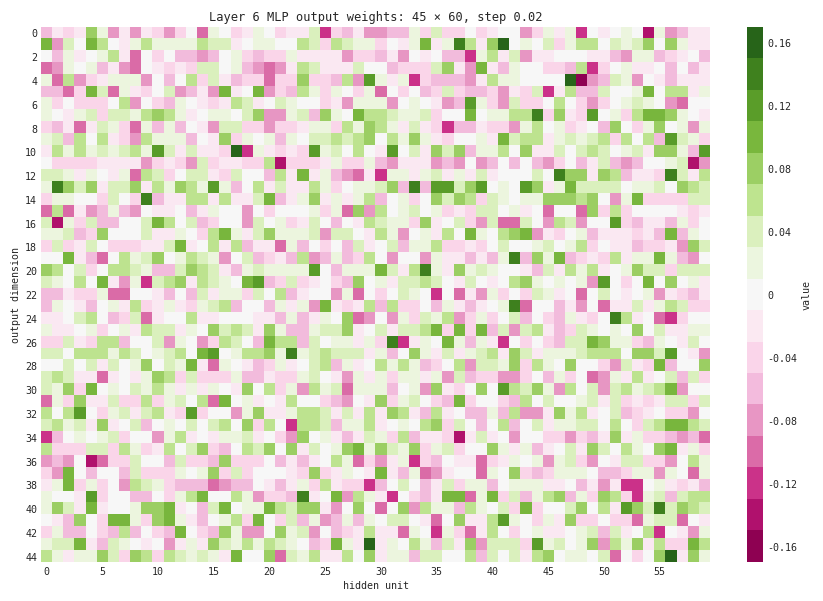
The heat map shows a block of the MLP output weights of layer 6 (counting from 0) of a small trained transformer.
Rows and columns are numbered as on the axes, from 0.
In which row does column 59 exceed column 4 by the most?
36
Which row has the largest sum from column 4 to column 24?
27
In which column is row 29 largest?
10
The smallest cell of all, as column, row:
48, 4
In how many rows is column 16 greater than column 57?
28
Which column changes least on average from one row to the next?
25
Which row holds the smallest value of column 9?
21
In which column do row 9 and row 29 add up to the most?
56
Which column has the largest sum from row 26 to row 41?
24
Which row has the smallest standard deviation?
2
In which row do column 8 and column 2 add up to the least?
15
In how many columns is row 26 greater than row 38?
37
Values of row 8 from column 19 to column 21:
-0.04 -0.08 -0.04
